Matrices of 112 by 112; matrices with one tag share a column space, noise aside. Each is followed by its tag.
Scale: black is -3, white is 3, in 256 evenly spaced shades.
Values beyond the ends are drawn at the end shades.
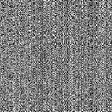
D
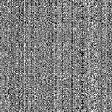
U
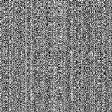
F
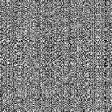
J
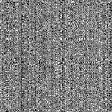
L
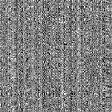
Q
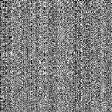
F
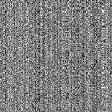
F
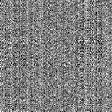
J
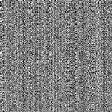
F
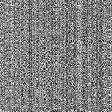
J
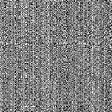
D
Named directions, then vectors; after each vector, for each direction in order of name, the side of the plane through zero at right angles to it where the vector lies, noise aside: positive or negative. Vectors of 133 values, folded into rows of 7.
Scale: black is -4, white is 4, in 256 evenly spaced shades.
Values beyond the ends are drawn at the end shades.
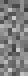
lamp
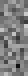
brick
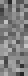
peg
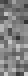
positive, positive, positive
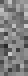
positive, negative, negative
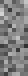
negative, negative, negative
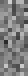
positive, positive, negative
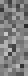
negative, positive, positive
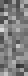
positive, positive, positive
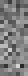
negative, positive, positive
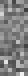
negative, positive, negative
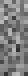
negative, negative, negative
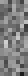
negative, negative, positive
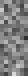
negative, negative, negative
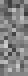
negative, positive, positive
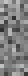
negative, negative, negative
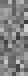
positive, positive, negative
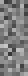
negative, positive, positive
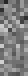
positive, positive, positive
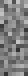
negative, negative, negative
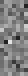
positive, positive, negative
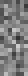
positive, positive, positive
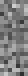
positive, negative, positive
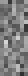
negative, negative, positive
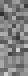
positive, positive, positive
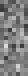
negative, positive, positive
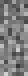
positive, positive, positive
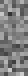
negative, positive, negative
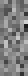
negative, negative, positive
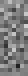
positive, negative, negative
